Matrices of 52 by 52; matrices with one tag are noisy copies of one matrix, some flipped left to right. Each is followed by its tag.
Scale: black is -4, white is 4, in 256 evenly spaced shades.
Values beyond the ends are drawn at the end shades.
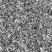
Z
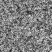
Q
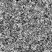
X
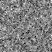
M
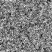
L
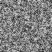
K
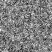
X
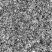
Z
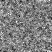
L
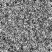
X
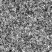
Q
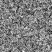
Q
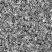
K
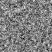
M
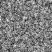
K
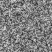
M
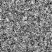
K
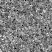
Q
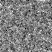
L
